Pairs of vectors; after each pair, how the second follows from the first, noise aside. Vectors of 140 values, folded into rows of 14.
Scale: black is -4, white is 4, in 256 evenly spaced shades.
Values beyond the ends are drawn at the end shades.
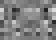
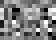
scaled up.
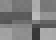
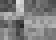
reversed, negated.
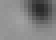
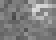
negated, partly zeroed.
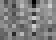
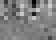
partly zeroed.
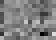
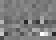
negated, partly zeroed.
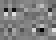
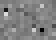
partly zeroed.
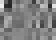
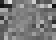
sign-scrambled.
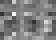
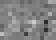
negated, partly zeroed.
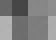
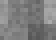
reversed, shrunk.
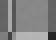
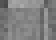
reversed, shrunk.
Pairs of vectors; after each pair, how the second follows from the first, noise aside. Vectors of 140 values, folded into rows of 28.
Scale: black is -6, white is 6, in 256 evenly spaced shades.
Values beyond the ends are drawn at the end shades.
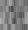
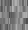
wrapped around.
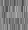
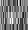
reversed, scaled up.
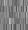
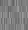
reversed, shrunk.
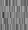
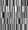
scaled up.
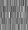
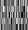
negated, scaled up.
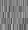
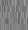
reversed, shrunk.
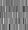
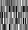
scaled up.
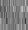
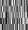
reversed, negated, scaled up.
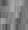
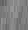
shrunk.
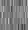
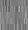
reversed, shrunk.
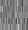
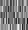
scaled up.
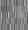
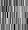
scaled up.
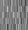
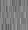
reversed, shrunk.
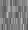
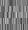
sign-scrambled.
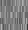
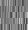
negated.
